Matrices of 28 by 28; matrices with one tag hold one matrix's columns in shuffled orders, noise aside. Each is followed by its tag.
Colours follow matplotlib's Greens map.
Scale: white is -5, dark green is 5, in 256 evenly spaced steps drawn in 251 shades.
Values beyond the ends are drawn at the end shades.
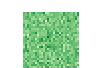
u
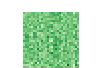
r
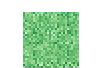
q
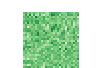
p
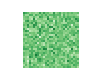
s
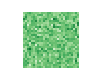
s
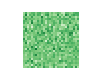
p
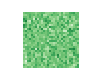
s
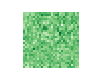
p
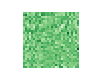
p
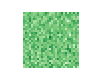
u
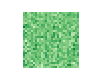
r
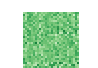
q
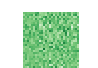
p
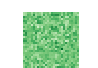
p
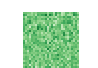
p
